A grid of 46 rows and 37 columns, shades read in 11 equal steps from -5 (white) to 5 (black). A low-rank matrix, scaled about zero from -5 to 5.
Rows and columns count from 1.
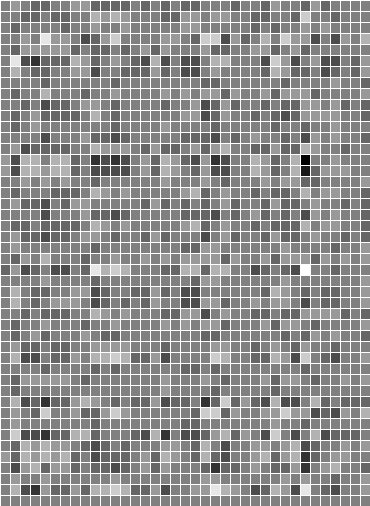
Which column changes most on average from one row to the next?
31
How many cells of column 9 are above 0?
9
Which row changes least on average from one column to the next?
46
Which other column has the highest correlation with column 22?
12
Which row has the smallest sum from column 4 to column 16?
4
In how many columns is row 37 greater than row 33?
16
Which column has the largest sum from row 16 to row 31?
5
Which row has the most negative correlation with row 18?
28
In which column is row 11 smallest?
10
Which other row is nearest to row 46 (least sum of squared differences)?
36
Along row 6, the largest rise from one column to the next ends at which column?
3
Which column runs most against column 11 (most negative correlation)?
26
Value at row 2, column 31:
-3
